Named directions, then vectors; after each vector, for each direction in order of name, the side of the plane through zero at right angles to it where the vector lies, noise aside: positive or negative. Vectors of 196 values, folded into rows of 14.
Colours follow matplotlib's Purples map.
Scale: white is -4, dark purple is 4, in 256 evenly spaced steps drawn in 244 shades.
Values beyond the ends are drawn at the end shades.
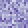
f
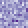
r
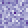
positive, negative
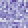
negative, negative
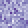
positive, negative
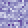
positive, positive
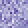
positive, negative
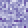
positive, positive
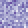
negative, negative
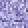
positive, positive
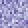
positive, negative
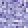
negative, negative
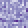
positive, positive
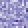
positive, positive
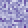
positive, positive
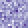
positive, negative
